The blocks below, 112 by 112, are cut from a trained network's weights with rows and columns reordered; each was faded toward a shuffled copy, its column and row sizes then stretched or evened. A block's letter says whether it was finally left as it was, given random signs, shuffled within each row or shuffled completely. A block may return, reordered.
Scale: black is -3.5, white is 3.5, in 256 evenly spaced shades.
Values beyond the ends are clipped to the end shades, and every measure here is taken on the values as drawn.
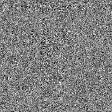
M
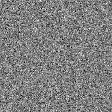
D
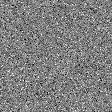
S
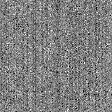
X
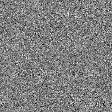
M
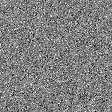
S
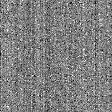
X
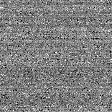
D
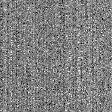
X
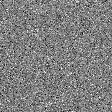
S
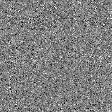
M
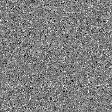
M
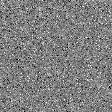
D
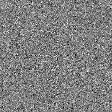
M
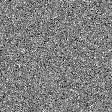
S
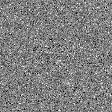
D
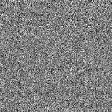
X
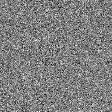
M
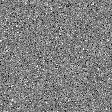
S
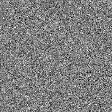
M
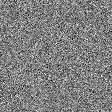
S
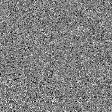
M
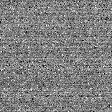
D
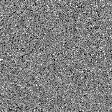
D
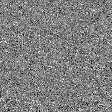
M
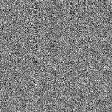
X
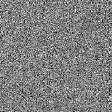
X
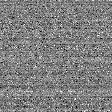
D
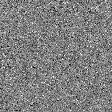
D
